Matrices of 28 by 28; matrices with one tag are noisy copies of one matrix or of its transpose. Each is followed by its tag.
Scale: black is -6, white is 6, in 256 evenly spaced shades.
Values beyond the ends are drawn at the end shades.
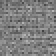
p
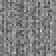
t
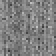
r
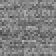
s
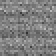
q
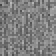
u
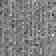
u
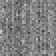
r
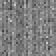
t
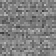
t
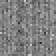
t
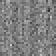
q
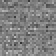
u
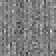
t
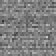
t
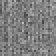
u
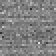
s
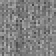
t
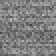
s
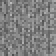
u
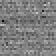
t
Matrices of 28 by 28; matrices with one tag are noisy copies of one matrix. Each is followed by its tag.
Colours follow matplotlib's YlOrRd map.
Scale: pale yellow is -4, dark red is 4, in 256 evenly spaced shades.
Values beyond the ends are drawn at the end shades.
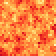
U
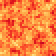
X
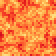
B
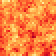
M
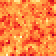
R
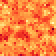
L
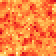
R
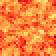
B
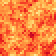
M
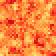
X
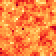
U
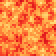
U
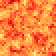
X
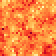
M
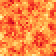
X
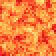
U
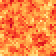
X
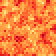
U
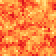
B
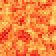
L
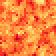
U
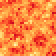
X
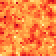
R
